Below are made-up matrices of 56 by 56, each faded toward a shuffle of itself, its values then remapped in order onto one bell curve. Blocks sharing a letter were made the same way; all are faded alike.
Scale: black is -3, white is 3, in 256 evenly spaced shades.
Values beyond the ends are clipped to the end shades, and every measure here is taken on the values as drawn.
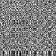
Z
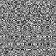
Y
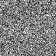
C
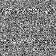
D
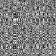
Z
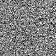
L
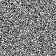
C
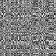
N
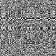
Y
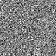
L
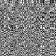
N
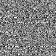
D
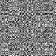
N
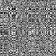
Z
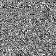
D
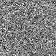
C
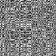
N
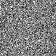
C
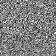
D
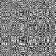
N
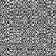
N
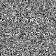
D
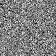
C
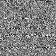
D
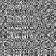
N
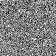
C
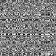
Y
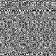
Y
